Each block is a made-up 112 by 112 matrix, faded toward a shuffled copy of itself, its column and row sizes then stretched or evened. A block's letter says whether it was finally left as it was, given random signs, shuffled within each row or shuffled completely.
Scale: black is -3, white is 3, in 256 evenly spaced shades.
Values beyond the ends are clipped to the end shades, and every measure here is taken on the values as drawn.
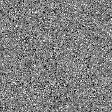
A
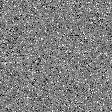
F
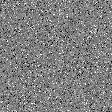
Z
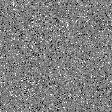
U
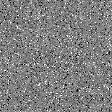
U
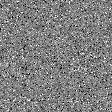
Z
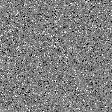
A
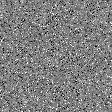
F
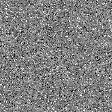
A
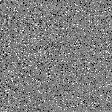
U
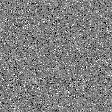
U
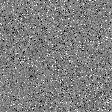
F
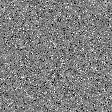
F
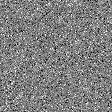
F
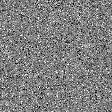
A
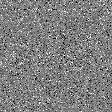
A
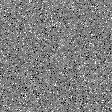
F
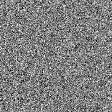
U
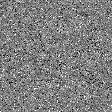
A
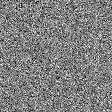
F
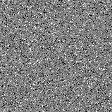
F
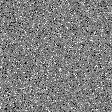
F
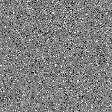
U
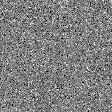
A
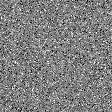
F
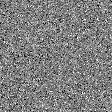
Z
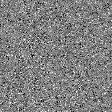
A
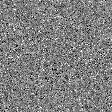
Z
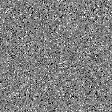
U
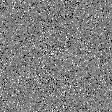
A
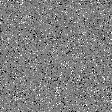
A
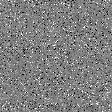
U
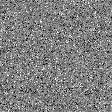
Z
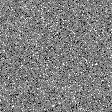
F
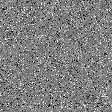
Z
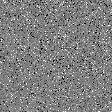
A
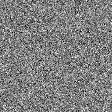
A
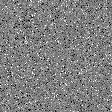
F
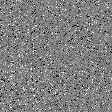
U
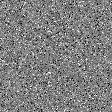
F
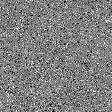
Z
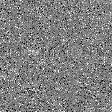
U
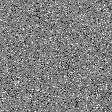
F
